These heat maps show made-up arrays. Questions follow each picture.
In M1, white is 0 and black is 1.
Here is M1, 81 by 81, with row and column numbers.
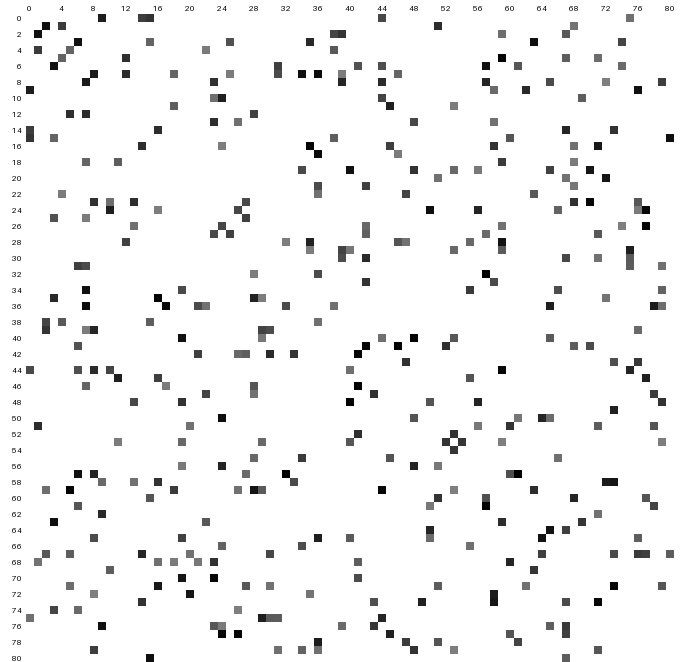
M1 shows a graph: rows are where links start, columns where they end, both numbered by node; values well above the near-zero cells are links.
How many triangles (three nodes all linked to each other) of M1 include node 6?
2
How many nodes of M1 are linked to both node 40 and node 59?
3
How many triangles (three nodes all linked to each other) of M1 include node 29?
2
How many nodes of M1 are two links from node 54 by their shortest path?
7
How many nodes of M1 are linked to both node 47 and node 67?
0
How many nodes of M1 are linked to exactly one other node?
2
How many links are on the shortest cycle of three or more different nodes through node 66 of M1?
3
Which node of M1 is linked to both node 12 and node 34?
node 7
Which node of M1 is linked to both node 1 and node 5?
node 4
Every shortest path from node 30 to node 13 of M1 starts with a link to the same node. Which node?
node 42
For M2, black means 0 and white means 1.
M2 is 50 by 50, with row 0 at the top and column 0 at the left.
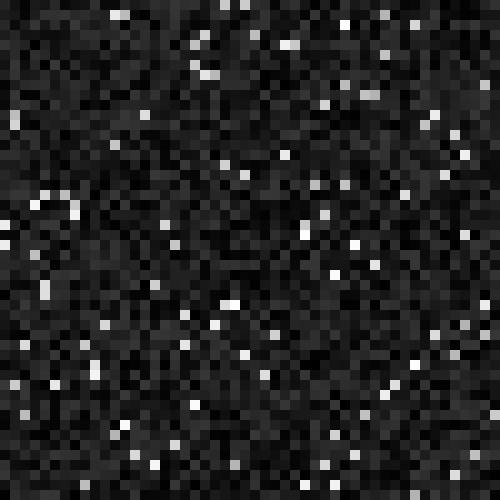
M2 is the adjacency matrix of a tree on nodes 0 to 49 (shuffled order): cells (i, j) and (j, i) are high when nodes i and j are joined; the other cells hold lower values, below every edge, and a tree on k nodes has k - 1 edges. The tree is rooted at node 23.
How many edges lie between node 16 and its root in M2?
3
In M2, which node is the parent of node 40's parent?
4
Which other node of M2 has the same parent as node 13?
47
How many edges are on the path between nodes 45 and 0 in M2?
3
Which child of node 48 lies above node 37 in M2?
8
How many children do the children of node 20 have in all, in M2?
1
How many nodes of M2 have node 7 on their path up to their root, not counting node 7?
3
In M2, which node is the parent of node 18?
34
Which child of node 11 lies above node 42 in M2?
1
